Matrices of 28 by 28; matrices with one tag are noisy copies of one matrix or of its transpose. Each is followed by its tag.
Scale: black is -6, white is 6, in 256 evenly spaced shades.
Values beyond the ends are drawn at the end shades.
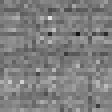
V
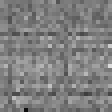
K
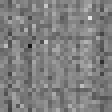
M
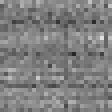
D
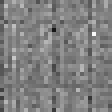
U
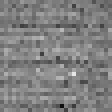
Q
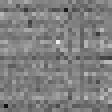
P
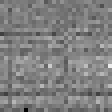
K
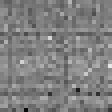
K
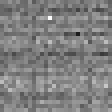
V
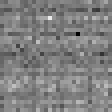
V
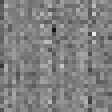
U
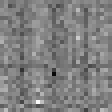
D
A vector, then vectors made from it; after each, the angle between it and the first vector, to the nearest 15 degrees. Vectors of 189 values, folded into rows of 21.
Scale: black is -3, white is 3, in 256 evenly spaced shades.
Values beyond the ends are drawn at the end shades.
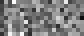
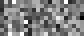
15 degrees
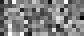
15 degrees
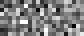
75 degrees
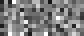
30 degrees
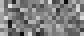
135 degrees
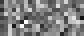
60 degrees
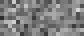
75 degrees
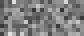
30 degrees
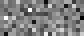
75 degrees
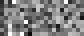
15 degrees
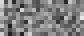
150 degrees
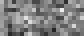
135 degrees
